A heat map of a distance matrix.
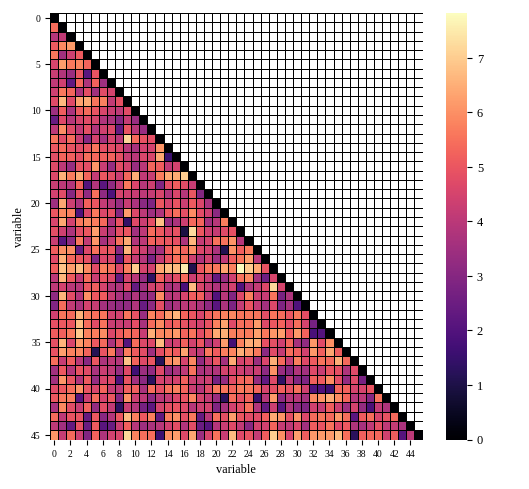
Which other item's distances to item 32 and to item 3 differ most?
34
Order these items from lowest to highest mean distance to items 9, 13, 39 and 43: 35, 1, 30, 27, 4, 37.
37, 4, 30, 35, 1, 27
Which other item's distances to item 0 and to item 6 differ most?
4
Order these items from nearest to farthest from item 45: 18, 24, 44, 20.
18, 44, 24, 20
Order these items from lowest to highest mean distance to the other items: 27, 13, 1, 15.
13, 15, 1, 27
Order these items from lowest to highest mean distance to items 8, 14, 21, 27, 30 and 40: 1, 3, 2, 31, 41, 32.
31, 41, 3, 32, 2, 1
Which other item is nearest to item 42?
8
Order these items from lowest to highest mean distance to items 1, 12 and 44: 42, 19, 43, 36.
19, 42, 43, 36
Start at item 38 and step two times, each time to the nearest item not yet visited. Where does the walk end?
29
